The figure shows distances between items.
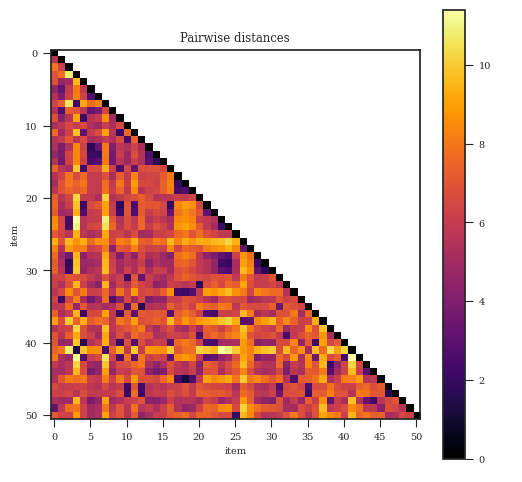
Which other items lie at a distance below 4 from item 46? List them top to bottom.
10, 12, 31, 35, 47
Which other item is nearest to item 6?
14
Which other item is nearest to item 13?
5
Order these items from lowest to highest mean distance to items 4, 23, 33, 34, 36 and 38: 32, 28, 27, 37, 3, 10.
28, 32, 10, 27, 37, 3
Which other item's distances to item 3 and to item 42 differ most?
41
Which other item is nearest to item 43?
38
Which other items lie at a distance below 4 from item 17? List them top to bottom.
18, 19, 33, 45
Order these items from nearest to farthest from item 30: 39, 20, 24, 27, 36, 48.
24, 48, 36, 20, 39, 27
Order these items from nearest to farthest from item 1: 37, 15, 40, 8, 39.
8, 15, 40, 39, 37
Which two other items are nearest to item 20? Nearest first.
32, 39
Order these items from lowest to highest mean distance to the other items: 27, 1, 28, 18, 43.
1, 28, 43, 18, 27
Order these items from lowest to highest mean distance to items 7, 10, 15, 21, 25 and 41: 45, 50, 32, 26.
50, 32, 45, 26
